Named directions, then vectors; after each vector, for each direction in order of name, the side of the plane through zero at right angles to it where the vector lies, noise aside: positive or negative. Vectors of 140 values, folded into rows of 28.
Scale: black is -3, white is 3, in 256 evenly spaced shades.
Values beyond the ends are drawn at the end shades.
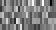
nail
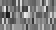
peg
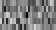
negative, negative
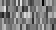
negative, positive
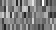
positive, negative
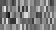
positive, positive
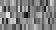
negative, negative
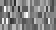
positive, positive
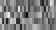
negative, negative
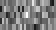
positive, positive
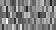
positive, positive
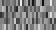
negative, positive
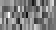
negative, negative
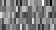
positive, negative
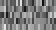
negative, positive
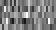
positive, positive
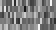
negative, positive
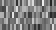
positive, negative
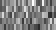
positive, negative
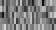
negative, positive
